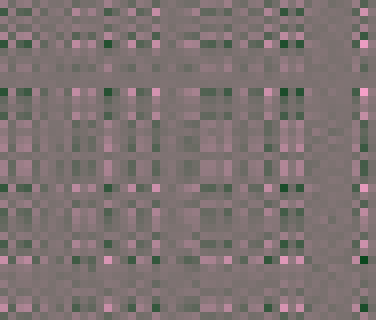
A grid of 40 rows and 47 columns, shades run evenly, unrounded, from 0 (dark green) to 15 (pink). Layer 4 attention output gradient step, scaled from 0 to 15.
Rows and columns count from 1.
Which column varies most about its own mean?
46
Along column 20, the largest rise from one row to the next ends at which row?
6
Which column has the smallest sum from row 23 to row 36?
36
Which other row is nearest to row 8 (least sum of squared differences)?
10
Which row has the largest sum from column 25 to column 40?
33
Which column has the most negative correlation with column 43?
40
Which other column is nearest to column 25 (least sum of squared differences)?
12
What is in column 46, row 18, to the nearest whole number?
5
